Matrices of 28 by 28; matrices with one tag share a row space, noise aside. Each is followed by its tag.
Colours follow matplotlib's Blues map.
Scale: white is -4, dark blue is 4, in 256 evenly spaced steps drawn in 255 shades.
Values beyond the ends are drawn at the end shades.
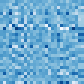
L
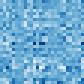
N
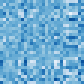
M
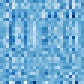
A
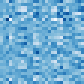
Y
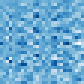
Y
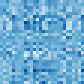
N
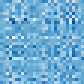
A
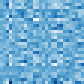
Y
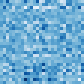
N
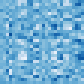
Y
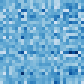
M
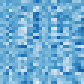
Y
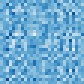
A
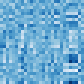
M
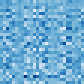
N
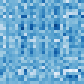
M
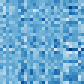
M
